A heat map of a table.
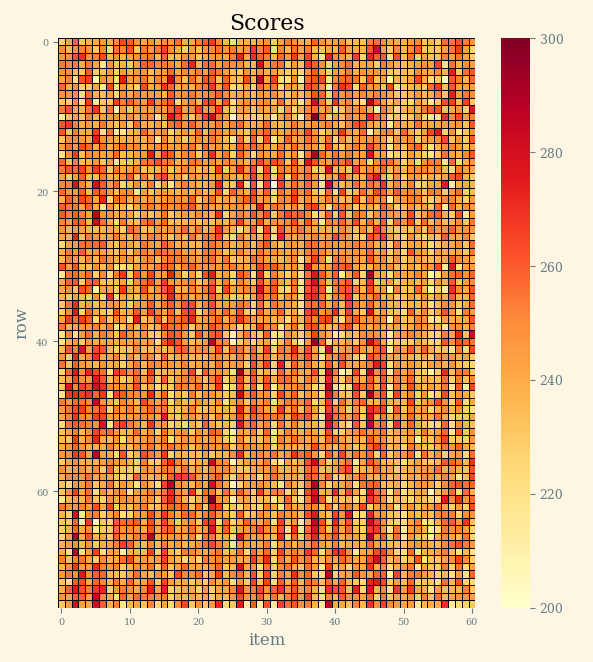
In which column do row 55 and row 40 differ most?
22
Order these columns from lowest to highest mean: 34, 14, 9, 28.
14, 9, 28, 34
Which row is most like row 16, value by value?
30
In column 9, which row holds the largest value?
5
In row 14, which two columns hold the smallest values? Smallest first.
48, 54
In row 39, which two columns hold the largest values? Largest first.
60, 58
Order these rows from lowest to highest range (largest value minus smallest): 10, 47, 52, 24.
52, 24, 47, 10
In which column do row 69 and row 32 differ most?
46
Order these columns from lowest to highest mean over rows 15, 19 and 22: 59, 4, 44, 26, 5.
44, 59, 4, 5, 26
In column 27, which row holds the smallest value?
75
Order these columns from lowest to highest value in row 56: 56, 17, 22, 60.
17, 56, 60, 22
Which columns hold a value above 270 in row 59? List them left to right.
16, 22, 37
